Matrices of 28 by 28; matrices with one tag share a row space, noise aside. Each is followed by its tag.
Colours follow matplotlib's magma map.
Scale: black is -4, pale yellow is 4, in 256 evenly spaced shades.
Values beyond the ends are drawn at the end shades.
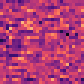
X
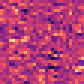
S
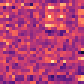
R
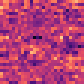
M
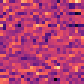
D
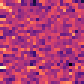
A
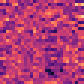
R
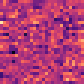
M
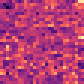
R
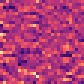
A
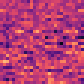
R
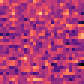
M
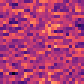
S
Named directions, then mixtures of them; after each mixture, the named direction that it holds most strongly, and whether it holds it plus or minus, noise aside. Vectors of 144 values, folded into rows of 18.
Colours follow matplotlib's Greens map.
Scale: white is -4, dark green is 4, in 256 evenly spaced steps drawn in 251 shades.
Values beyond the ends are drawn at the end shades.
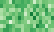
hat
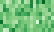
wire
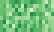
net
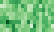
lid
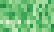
lid, minus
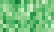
wire, minus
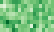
lid, plus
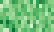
lid, plus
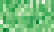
wire, minus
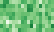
lid, minus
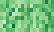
net, minus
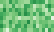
hat, minus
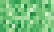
net, plus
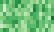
wire, minus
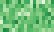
wire, minus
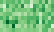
lid, plus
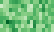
lid, plus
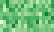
wire, minus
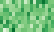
wire, plus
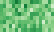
net, plus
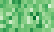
hat, plus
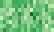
hat, plus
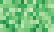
hat, plus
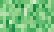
hat, plus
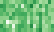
lid, minus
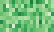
net, plus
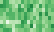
lid, minus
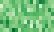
lid, plus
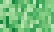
lid, plus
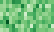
lid, plus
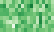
lid, minus
